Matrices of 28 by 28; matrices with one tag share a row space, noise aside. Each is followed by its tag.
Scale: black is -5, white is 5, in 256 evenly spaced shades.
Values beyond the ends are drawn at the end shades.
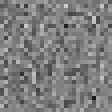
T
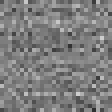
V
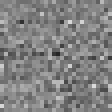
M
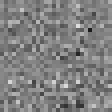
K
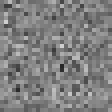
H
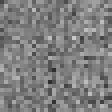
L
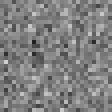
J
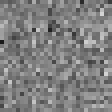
L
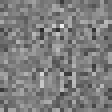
M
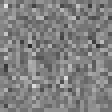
J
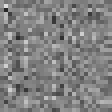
H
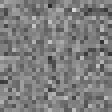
L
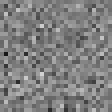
T
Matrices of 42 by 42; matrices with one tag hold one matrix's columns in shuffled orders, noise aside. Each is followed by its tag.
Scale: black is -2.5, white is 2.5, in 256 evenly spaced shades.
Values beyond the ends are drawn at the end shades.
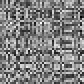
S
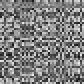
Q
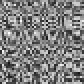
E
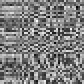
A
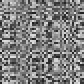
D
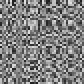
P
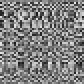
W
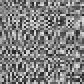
E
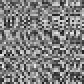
E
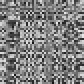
D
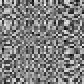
P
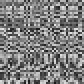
A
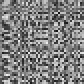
D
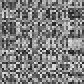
S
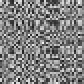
P
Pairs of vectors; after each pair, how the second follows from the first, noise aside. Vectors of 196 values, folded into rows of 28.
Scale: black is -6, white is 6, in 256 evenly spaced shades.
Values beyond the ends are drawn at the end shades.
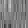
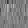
wrapped around, partly zeroed.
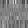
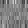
copied.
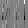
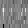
reversed, negated.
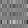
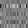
reversed.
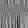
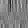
reversed.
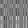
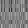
reversed, negated.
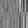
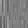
reversed, shrunk.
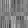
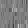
reversed, partly zeroed.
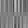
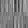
negated.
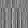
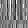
reversed, negated, scaled up.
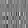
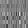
copied.
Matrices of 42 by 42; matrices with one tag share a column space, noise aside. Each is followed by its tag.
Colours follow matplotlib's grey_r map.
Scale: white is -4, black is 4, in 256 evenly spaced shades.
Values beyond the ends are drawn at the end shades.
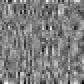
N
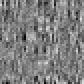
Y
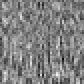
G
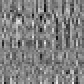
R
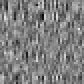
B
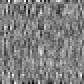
N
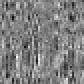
G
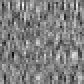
B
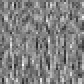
G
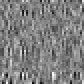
N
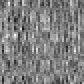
Y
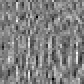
G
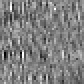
B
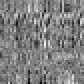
R
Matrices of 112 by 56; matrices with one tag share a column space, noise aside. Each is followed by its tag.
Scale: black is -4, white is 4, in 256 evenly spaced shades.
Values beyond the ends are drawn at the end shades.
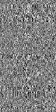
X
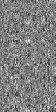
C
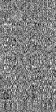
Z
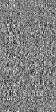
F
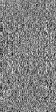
F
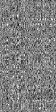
Z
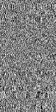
X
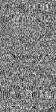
X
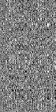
Z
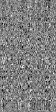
Z
